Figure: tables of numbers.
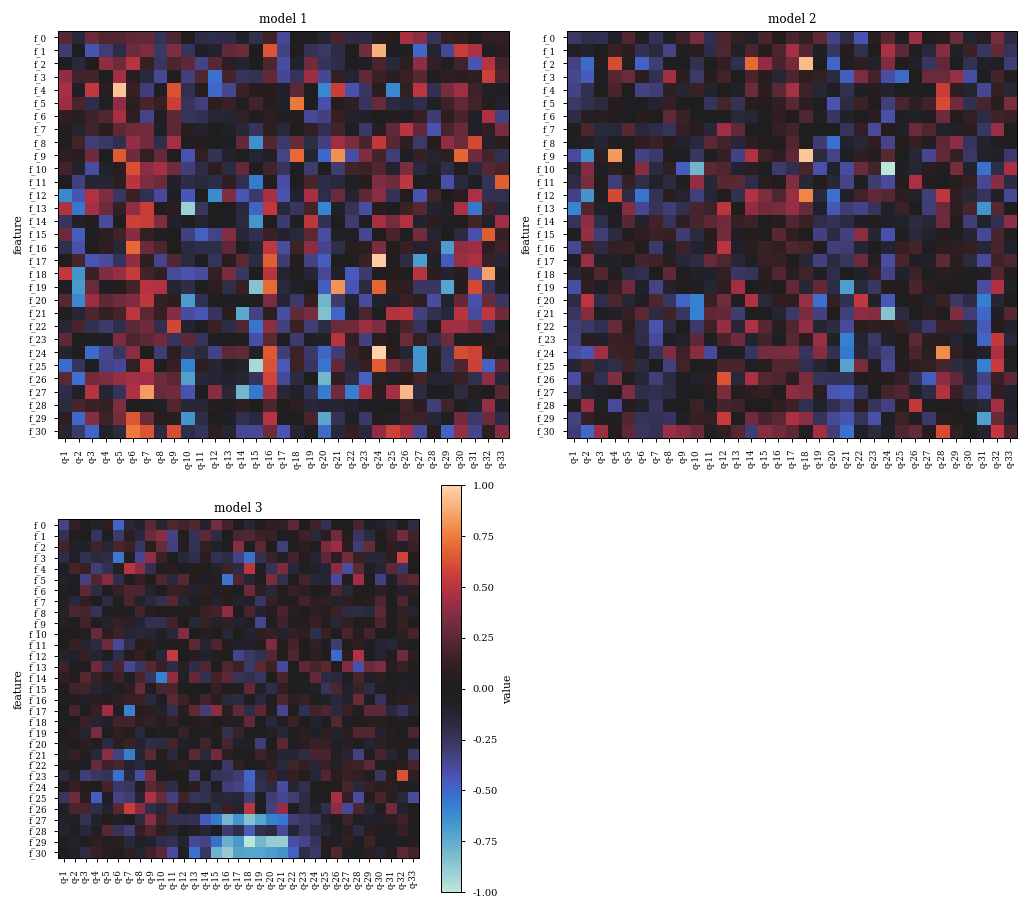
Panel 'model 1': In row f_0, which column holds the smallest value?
q-17
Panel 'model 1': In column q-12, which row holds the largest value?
f_27
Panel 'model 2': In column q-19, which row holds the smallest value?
f_20
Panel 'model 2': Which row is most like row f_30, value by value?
f_24
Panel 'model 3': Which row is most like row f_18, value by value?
f_6
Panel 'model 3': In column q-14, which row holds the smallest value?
f_27
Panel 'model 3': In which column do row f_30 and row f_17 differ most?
q-15
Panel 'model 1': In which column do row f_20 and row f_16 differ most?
q-31
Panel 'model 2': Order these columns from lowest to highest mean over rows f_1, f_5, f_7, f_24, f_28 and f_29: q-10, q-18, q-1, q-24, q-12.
q-1, q-24, q-18, q-10, q-12
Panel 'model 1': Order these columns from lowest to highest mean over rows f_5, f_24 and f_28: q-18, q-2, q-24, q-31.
q-2, q-31, q-18, q-24
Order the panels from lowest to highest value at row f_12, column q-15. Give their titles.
model 1, model 3, model 2
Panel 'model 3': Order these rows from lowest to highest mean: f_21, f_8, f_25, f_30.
f_30, f_25, f_21, f_8
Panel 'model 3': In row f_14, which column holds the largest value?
q-11
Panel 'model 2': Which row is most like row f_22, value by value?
f_26
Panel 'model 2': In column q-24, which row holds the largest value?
f_1
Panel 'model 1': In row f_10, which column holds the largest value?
q-6
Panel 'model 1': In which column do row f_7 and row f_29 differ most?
q-10
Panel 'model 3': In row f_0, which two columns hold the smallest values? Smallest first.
q-6, q-1
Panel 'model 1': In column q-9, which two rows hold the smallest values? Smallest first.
f_18, f_23
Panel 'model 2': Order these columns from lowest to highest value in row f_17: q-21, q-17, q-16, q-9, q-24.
q-24, q-21, q-9, q-17, q-16
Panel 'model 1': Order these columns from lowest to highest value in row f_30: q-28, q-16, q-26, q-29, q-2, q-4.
q-29, q-2, q-4, q-28, q-16, q-26
